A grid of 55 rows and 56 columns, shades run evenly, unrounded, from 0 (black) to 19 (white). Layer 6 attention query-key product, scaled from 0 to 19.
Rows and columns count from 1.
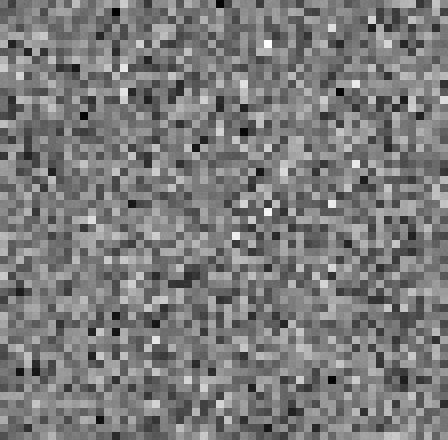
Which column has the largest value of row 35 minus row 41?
8
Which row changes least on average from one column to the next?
55
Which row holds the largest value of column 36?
22
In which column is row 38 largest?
21
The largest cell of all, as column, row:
34, 6
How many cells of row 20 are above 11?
13
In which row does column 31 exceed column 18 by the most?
26
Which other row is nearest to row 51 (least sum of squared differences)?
39
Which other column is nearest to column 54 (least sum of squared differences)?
18
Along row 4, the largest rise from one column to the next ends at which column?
48
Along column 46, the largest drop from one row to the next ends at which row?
23
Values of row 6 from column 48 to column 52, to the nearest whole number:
12 16 9 3 8
